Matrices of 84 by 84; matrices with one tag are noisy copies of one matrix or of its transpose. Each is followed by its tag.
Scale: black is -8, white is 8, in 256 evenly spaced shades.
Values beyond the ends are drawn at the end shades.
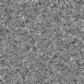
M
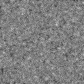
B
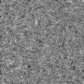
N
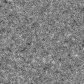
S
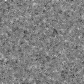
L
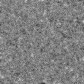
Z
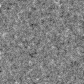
L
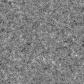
S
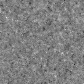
S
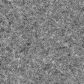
S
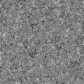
L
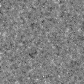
L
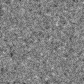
B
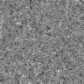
M
